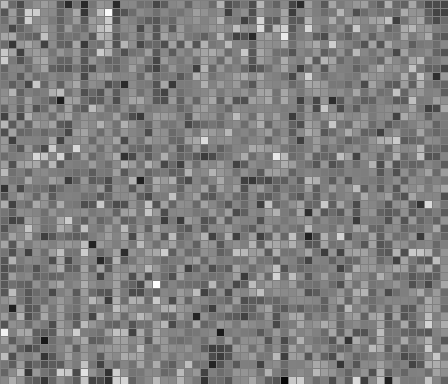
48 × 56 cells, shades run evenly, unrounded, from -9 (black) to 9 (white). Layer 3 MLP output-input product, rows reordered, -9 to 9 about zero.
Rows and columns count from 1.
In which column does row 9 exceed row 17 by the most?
48
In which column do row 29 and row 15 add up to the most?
4
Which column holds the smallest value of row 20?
16
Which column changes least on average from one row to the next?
23
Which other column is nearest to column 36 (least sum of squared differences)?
6
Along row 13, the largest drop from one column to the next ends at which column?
42
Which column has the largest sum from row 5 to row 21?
36
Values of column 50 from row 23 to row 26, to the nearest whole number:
1 -3 -2 1
